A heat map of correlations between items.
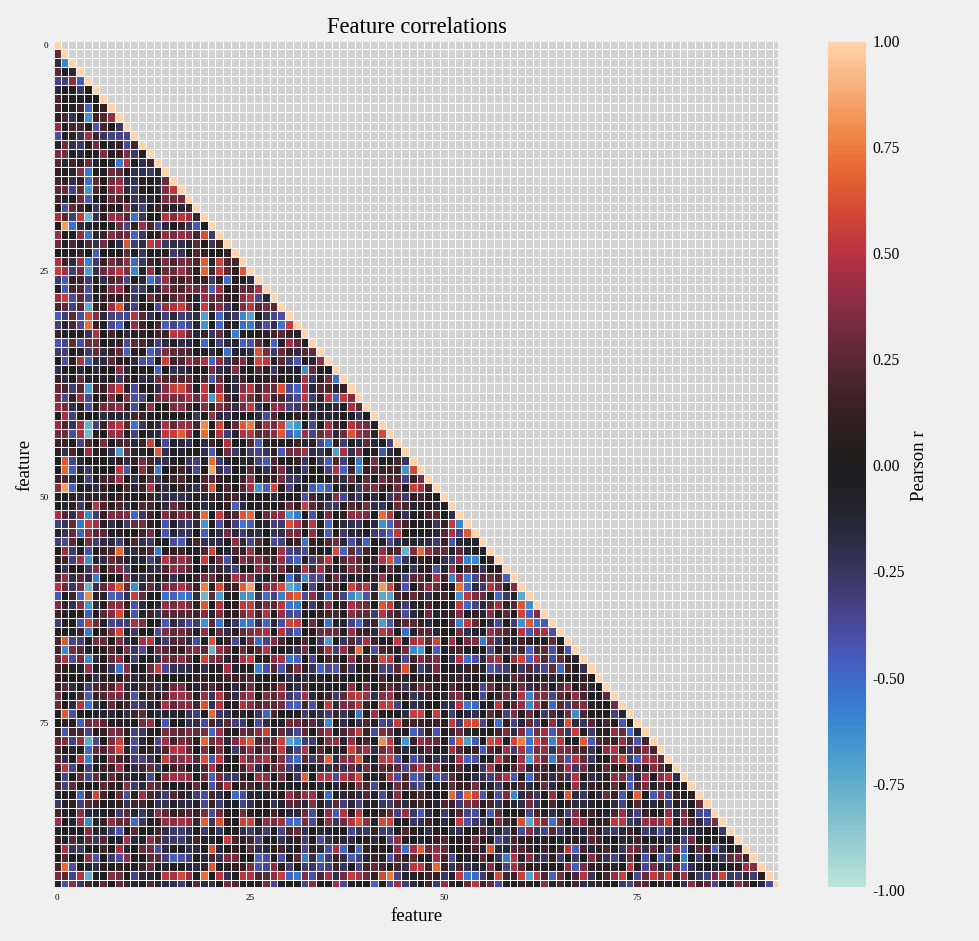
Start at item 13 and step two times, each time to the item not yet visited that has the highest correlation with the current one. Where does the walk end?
69
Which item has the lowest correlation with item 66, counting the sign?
35
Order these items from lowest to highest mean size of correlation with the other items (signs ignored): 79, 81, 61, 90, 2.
2, 90, 81, 79, 61
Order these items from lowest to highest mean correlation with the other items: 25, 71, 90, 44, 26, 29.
90, 26, 44, 71, 29, 25
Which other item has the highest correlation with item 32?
81
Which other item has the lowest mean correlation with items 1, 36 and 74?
67
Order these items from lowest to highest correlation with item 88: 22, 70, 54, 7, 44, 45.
7, 45, 70, 54, 44, 22
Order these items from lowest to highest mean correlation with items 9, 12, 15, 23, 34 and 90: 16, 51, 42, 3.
51, 16, 3, 42
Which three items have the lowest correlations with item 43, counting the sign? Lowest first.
4, 61, 31
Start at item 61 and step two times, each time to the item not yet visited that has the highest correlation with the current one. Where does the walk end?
31
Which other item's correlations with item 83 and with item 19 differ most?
53
